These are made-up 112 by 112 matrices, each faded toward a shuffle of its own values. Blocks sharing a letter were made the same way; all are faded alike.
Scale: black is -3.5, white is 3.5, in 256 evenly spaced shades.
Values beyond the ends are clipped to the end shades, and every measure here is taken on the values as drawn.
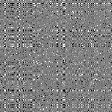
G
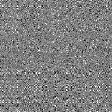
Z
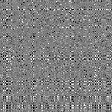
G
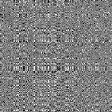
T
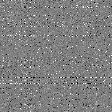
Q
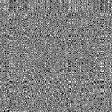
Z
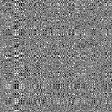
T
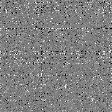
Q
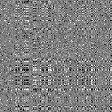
G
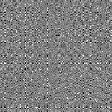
T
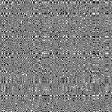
G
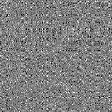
Z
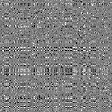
G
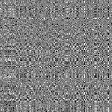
T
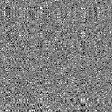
Z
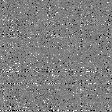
Q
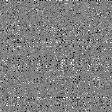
Q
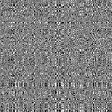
T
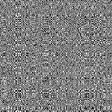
T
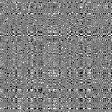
G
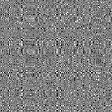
T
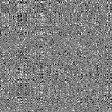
Z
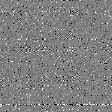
Q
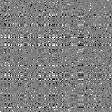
G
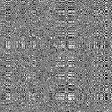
T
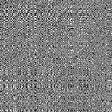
T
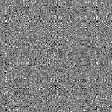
Z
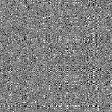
Z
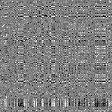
G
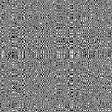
G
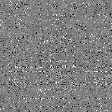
Q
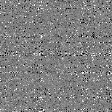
Q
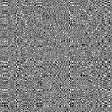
T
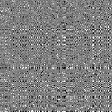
G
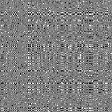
G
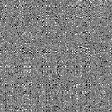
Z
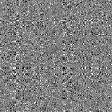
Z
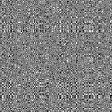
T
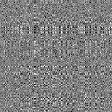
T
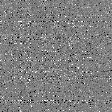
Q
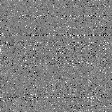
Q
